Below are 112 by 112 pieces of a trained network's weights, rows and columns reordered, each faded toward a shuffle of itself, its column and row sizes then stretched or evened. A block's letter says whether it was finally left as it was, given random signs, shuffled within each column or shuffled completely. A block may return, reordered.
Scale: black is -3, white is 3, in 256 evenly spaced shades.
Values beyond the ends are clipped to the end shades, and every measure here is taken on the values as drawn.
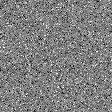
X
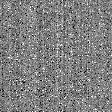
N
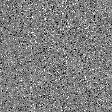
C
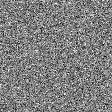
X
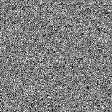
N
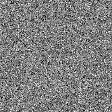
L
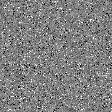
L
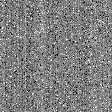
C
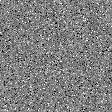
X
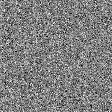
C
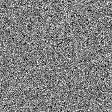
C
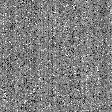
C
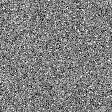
X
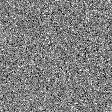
X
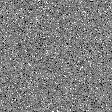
X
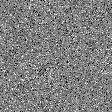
X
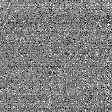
N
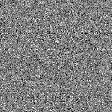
N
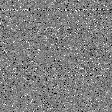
L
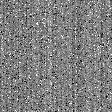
C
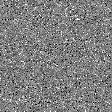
L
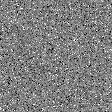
X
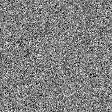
L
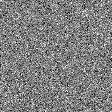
C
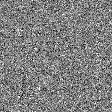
L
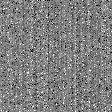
C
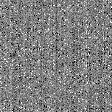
N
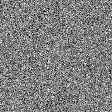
C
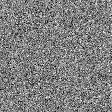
X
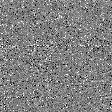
L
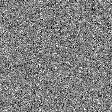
C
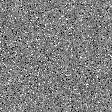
X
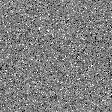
X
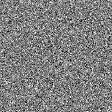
N
